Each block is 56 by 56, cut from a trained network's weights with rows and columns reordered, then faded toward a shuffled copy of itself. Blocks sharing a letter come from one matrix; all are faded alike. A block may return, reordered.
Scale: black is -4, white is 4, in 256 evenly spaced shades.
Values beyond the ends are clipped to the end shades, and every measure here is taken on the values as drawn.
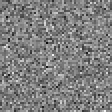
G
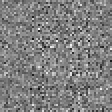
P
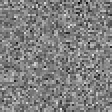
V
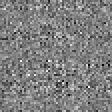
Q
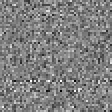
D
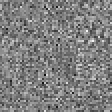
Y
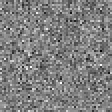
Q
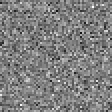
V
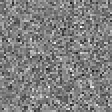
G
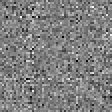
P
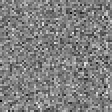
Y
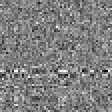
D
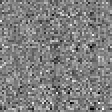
Q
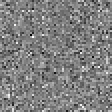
P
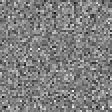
Y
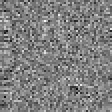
Y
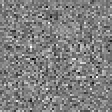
Q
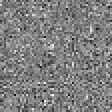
P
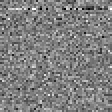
D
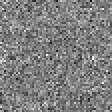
V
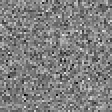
V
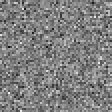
V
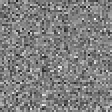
Y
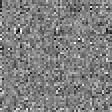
P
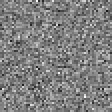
G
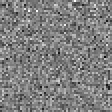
V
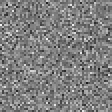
Y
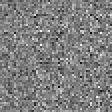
P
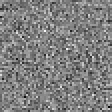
G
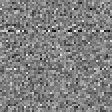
D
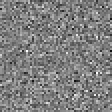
Y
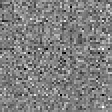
Q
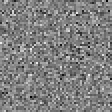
Q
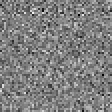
Y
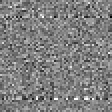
D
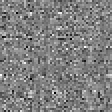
Q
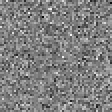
V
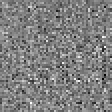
Q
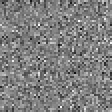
P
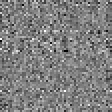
Q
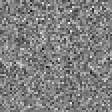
G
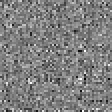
Q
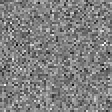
G
